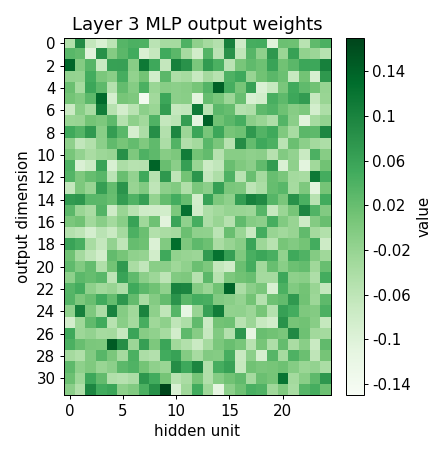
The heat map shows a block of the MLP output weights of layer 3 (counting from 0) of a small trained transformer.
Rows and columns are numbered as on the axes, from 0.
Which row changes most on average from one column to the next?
1
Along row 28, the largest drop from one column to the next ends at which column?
16
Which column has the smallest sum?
23
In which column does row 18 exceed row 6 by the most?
10
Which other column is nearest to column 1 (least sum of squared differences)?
20
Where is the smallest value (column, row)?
7, 5
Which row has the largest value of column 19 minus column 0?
6
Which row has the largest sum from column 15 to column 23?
14
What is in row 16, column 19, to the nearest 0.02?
0.04
